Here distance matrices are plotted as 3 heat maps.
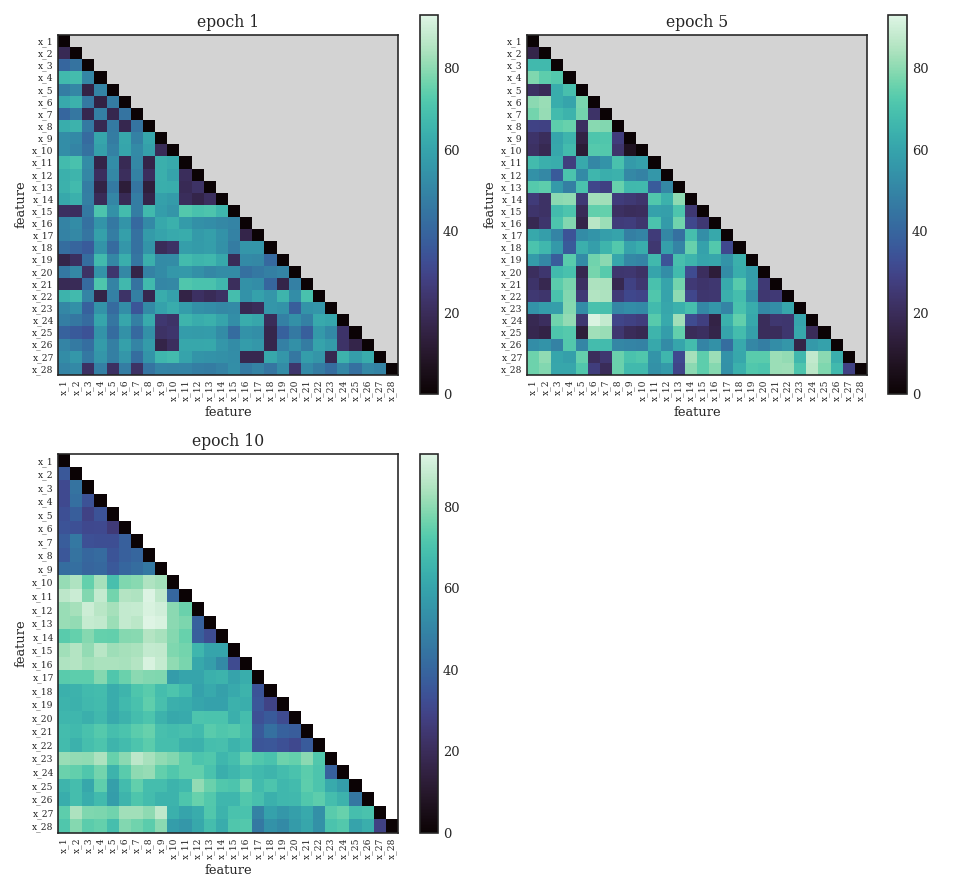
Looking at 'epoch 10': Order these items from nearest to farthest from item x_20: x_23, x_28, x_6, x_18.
x_18, x_28, x_6, x_23
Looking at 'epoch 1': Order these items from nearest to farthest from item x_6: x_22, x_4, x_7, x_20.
x_4, x_22, x_7, x_20
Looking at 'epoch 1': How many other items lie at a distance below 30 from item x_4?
7
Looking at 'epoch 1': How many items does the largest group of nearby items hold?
8
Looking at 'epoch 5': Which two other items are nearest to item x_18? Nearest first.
x_11, x_17
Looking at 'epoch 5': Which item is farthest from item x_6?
x_24
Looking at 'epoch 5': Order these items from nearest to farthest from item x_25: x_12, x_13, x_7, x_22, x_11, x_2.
x_2, x_22, x_12, x_11, x_13, x_7
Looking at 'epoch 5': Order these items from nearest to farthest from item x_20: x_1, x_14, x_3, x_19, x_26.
x_1, x_14, x_26, x_19, x_3
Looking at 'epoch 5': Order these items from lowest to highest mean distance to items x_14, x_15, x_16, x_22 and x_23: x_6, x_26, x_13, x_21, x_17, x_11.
x_21, x_26, x_17, x_11, x_13, x_6
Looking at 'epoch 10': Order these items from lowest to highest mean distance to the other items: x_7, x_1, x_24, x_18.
x_18, x_1, x_7, x_24
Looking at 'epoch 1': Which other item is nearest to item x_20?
x_7
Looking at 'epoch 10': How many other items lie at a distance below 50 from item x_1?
8
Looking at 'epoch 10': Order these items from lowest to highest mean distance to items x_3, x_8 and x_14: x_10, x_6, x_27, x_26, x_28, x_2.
x_6, x_2, x_26, x_28, x_27, x_10
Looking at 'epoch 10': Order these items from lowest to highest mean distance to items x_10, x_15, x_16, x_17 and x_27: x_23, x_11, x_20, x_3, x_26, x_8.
x_20, x_11, x_26, x_23, x_3, x_8
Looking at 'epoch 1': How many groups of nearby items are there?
5
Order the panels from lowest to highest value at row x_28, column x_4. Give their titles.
epoch 1, epoch 5, epoch 10
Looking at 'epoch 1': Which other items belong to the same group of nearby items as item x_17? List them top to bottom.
x_16, x_23, x_27
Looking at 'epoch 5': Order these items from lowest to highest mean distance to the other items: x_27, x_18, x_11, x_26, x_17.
x_17, x_26, x_11, x_18, x_27
